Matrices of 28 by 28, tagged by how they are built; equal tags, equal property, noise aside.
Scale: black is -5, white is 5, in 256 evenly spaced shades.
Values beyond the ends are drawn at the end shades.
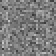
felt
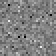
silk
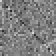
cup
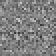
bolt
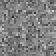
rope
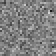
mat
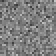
mat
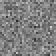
bolt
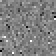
silk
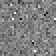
silk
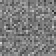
bolt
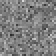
mat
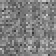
rope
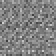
bolt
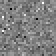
silk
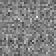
bolt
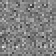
bolt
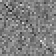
cup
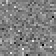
silk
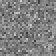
mat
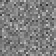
felt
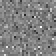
silk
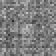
rope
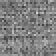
rope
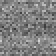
rope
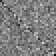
cup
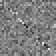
cup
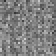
rope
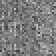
rope
